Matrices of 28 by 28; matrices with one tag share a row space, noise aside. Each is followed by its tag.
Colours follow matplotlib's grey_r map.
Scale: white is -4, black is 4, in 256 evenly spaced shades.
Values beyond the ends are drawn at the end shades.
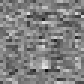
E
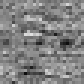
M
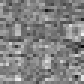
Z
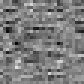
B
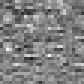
B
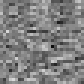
E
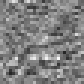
E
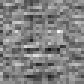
B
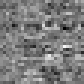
M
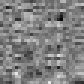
B
